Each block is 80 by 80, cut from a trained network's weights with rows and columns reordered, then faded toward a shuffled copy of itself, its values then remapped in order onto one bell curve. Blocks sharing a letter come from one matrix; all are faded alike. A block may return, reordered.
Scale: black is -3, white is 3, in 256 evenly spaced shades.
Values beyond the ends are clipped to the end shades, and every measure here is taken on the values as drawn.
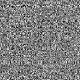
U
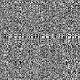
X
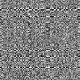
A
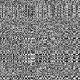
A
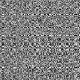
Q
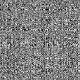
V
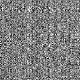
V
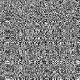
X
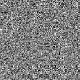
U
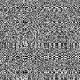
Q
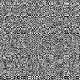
A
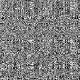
V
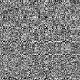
X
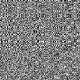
X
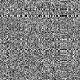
Q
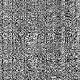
V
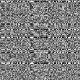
A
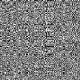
X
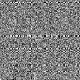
Q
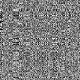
X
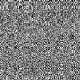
X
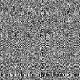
X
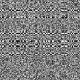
A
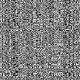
V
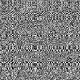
Q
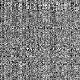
V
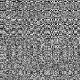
A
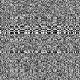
A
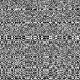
A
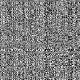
V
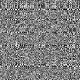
Q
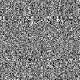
U
